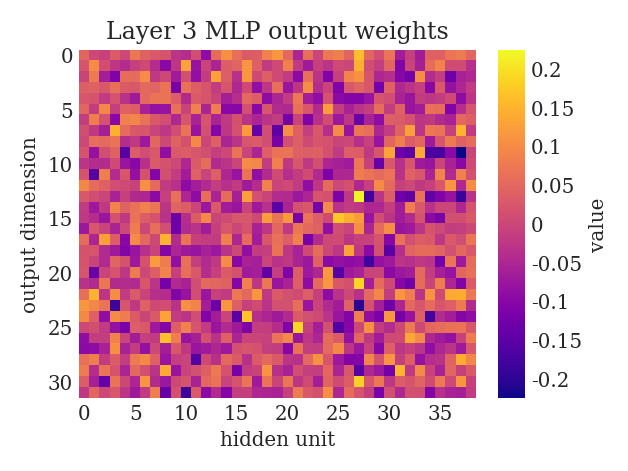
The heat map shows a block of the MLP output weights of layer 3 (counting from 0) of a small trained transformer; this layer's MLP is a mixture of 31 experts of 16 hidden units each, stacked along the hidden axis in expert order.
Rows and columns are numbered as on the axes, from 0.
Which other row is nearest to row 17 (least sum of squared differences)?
29
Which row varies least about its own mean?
8
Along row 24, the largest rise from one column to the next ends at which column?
16
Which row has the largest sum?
0
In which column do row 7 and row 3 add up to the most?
3
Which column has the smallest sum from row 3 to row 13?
34
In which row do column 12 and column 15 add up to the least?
24
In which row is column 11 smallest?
28
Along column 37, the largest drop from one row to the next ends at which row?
9
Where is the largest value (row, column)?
13, 27
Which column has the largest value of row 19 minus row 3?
36
